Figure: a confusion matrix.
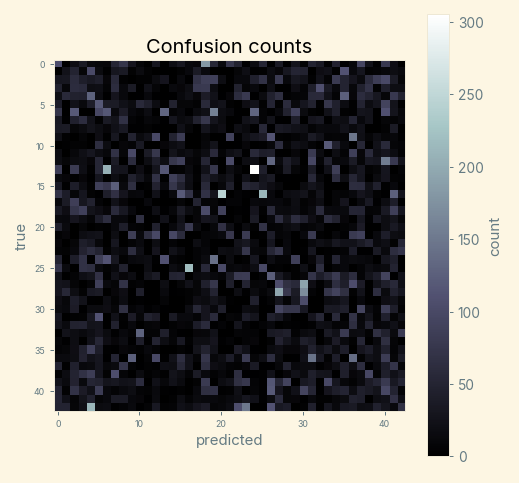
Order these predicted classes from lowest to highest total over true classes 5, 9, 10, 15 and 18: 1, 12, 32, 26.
1, 32, 12, 26
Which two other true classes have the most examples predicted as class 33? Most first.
10, 39
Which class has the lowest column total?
11
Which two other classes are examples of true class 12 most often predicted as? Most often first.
40, 26
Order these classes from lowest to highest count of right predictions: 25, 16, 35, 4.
35, 16, 25, 4
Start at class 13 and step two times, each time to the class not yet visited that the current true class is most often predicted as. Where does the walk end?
19
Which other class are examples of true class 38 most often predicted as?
7
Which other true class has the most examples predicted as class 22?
42
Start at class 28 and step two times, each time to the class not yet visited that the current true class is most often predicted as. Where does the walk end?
30
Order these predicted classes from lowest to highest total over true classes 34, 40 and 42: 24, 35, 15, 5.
24, 15, 35, 5
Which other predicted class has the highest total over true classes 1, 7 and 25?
16
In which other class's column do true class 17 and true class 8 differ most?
2
